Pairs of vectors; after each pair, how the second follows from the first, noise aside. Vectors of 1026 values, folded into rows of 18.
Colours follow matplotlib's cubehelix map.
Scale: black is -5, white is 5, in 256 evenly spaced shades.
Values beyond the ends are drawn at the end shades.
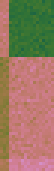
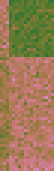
shrunk.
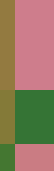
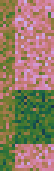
copied.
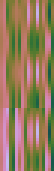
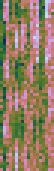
reversed.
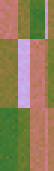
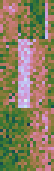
copied.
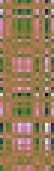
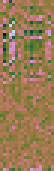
wrapped around, partly zeroed.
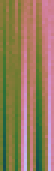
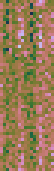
wrapped around, negated, partly zeroed.
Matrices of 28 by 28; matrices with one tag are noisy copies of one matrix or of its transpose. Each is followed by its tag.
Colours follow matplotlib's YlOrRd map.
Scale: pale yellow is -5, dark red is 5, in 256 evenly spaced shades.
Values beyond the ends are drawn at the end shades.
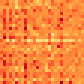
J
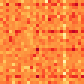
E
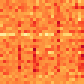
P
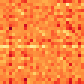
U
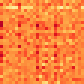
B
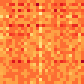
J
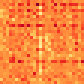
J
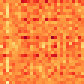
B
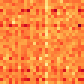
U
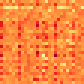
B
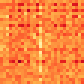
J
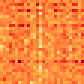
J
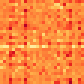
U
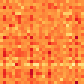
E
